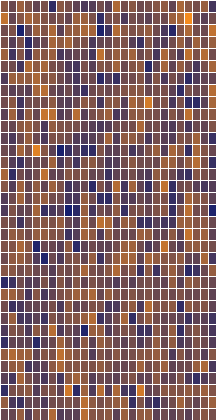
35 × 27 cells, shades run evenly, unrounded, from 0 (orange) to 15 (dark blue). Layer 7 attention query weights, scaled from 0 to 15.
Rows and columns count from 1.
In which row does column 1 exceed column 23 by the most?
33
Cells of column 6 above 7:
29
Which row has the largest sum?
18
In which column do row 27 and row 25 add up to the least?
12
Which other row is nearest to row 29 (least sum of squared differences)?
24
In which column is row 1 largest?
7
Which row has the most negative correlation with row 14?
30
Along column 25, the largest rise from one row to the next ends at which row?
32
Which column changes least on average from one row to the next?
20
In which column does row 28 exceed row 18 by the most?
11
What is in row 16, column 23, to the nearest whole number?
9
